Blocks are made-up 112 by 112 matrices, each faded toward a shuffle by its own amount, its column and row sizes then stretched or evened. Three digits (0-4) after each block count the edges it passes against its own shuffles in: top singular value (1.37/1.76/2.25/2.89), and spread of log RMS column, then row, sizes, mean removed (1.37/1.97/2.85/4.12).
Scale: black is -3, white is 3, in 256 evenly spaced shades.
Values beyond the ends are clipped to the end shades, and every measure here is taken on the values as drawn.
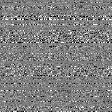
2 1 4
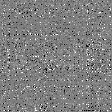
1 2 3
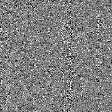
1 2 0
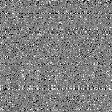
3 0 3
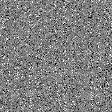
0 2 0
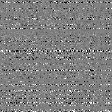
3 2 4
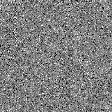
1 1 0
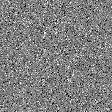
0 0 0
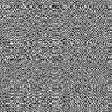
4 0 3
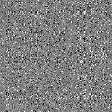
3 2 1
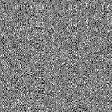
3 2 0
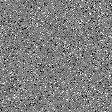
0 0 0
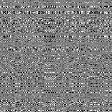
4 1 4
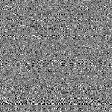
3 0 3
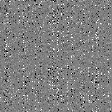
1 3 2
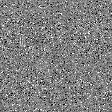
1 0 2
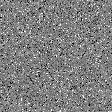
1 0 0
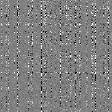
3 4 2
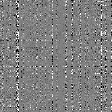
3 4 2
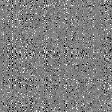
3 3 2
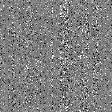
1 3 0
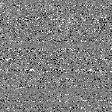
1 1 3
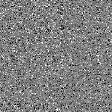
2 1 2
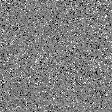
0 1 1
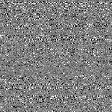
3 0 3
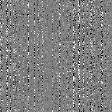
1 4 1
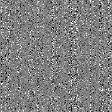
2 3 0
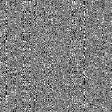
3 3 0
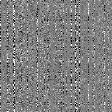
3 4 1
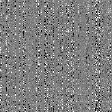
1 4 2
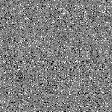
2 0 2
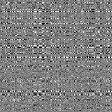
4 2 4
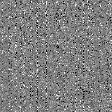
1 3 1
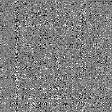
0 3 3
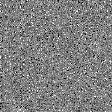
1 2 0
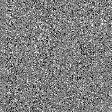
0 2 0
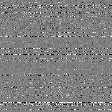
2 1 4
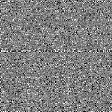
3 1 3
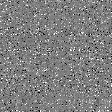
1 1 2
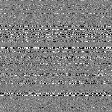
3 0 4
